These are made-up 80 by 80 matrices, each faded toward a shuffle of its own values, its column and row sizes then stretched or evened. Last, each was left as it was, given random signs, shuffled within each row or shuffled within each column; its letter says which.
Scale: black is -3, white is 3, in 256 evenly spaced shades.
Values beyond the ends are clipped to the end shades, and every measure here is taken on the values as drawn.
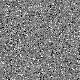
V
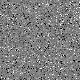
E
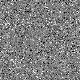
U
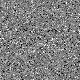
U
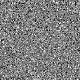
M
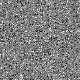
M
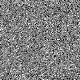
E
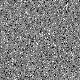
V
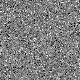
V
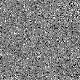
M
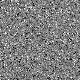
U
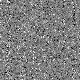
V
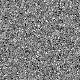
V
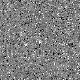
M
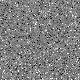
U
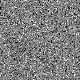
V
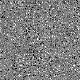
M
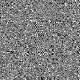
M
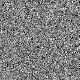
V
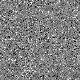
E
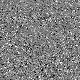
U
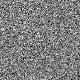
E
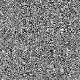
M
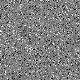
M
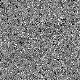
E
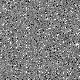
V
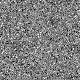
U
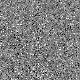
E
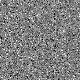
V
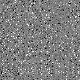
M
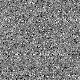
U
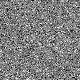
U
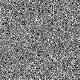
E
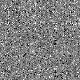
M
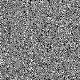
V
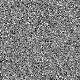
E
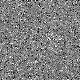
U
